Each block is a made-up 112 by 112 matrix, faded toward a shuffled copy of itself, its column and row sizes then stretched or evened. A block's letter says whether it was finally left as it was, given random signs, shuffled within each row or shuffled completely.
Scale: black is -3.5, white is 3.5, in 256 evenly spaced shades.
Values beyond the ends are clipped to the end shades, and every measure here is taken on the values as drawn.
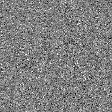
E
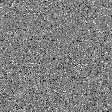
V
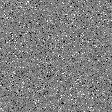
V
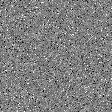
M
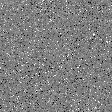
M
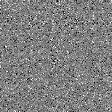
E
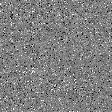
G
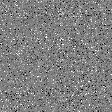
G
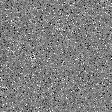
M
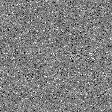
V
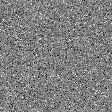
M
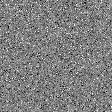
M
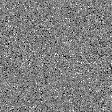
G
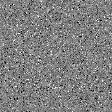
G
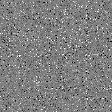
E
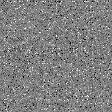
E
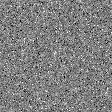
M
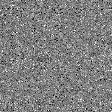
G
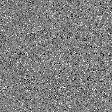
G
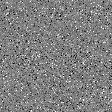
V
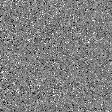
G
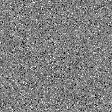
E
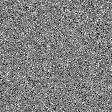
M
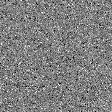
V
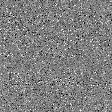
V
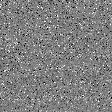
V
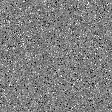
M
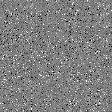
E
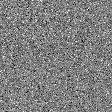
M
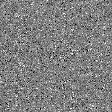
E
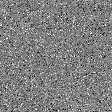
V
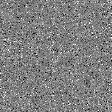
G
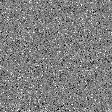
V
